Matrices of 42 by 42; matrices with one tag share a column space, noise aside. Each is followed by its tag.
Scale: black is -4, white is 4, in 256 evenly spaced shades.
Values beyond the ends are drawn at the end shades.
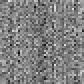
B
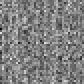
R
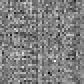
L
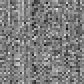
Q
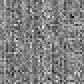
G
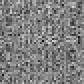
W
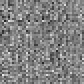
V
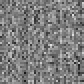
R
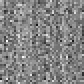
W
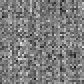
L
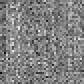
Q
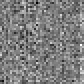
R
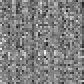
L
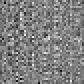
Q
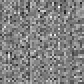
L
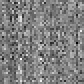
R
